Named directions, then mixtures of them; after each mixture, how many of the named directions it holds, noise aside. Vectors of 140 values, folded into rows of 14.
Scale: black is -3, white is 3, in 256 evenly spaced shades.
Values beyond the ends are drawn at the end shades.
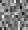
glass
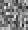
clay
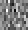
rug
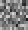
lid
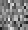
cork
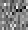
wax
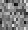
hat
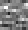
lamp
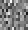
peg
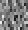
four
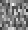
four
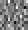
four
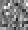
four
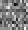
three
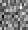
one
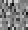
two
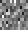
two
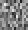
four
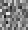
four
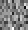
three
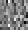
four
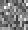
three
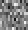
one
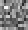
two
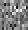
one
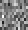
three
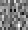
two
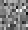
three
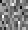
one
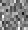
one
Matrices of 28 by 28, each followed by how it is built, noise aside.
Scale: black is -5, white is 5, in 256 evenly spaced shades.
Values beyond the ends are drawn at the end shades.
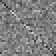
diagonal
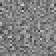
low rank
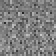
repeating columns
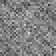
Toeplitz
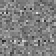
uneven rows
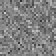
Toeplitz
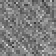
Toeplitz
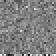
uneven rows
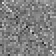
diagonal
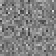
low rank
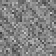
Toeplitz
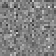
low rank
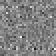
uneven rows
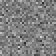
low rank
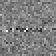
uneven rows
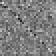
diagonal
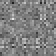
low rank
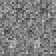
repeating columns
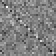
diagonal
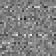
uneven rows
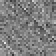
Toeplitz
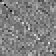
diagonal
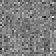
low rank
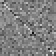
diagonal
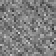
Toeplitz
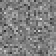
low rank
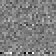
uneven rows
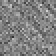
Toeplitz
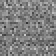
repeating columns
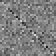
diagonal
